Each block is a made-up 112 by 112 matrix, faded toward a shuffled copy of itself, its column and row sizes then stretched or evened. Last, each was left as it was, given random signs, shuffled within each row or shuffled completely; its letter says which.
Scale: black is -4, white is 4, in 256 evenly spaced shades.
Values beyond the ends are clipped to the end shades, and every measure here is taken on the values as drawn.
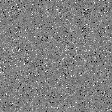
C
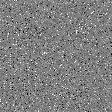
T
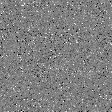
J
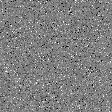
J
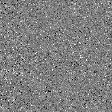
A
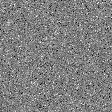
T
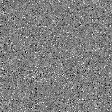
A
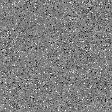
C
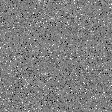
J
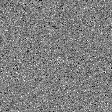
J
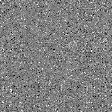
A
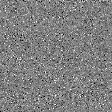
A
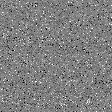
J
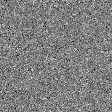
J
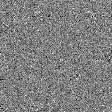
A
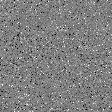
J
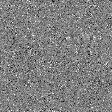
A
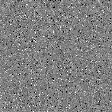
A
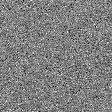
T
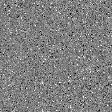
A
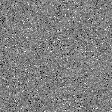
A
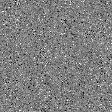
C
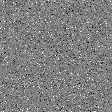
J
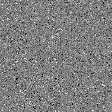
C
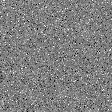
T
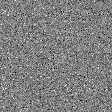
J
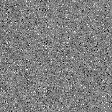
A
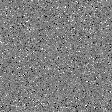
J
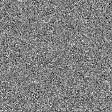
C
